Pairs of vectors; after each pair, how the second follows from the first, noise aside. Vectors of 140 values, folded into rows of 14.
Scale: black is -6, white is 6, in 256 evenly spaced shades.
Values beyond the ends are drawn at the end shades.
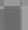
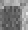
scaled up.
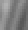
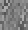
sign-scrambled.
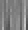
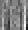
scaled up.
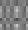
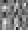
wrapped around, scaled up.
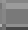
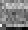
scaled up.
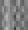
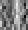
wrapped around, scaled up.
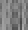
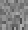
sign-scrambled.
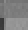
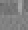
wrapped around, negated, shrunk.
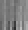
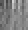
reversed, negated.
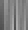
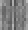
wrapped around, negated.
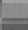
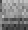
scaled up.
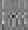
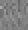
wrapped around, negated, shrunk.
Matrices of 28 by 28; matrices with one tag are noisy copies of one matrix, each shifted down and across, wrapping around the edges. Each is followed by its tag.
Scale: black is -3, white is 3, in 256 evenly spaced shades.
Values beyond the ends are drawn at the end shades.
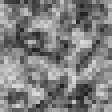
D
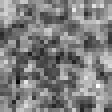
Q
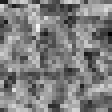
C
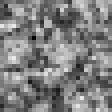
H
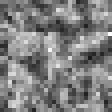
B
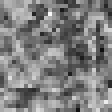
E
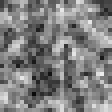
E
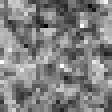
Q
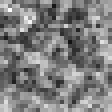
D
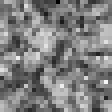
H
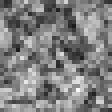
H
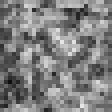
E
